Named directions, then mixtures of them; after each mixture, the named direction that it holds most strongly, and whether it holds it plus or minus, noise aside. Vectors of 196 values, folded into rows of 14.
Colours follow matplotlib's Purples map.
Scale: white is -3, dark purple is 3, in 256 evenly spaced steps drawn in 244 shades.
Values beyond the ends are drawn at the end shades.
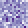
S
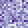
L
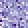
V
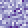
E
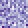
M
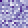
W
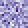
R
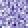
M, minus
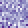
V, minus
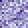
W, plus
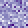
L, minus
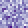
E, plus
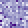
V, plus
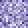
S, minus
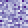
L, plus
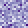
L, minus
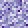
L, minus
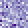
V, plus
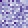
W, plus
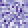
R, plus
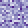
W, plus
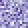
R, plus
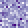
V, plus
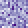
M, minus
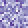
R, minus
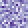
R, minus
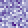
V, plus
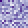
W, plus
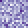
W, plus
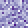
M, minus
